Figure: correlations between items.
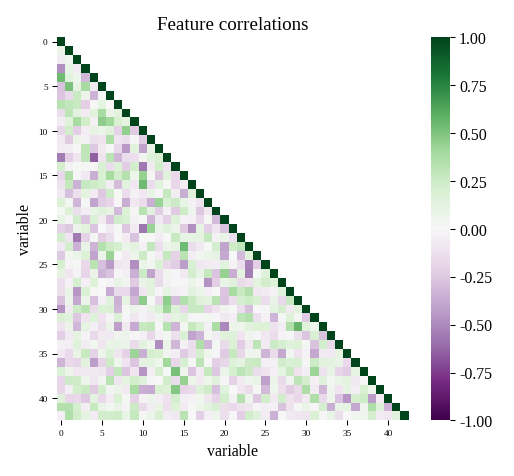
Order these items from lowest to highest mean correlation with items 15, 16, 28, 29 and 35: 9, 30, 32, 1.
9, 30, 1, 32
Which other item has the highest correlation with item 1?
5
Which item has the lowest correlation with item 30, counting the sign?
0
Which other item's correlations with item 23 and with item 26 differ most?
20
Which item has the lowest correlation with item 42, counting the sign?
26
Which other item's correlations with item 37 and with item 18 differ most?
27
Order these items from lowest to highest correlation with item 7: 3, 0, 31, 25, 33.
3, 25, 33, 31, 0
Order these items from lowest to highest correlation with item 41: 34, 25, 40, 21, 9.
40, 21, 25, 34, 9
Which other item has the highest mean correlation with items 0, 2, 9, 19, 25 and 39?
41
